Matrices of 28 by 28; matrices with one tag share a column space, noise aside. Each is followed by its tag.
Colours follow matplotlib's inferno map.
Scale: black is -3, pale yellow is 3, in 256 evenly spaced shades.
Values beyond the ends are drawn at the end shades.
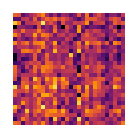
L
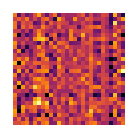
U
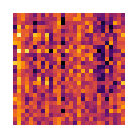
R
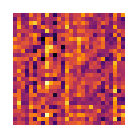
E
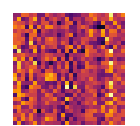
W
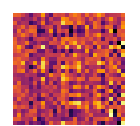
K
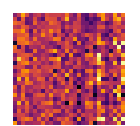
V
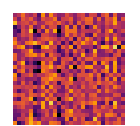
K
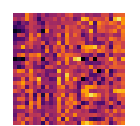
V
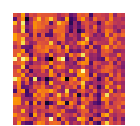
V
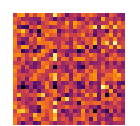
W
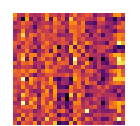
V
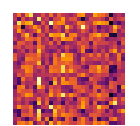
L
